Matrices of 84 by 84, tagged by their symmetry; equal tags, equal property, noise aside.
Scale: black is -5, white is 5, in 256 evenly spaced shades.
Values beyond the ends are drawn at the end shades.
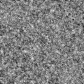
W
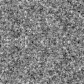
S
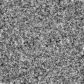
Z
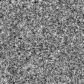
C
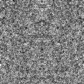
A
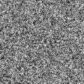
C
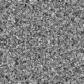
S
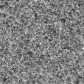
W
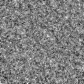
W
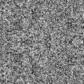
S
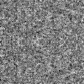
S
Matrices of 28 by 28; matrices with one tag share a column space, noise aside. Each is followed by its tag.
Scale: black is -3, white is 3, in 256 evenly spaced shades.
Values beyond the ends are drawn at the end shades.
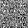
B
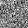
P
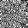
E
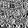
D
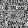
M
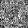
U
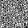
B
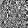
P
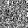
U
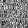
M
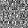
P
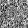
M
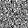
E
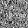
P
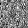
M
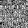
M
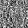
U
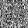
M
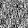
D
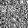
U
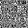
U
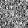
M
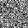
B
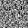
P
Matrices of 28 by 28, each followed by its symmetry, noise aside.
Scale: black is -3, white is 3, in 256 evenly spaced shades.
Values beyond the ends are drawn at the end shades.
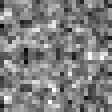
mirrored top to bottom.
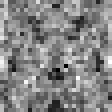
mirrored left to right.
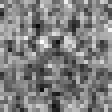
mirrored left to right.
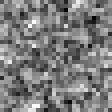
same after a half turn.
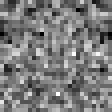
mirrored left to right.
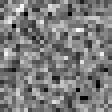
symmetric.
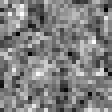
no symmetry.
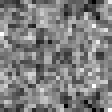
mirrored top to bottom.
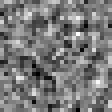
symmetric across the other diagonal.
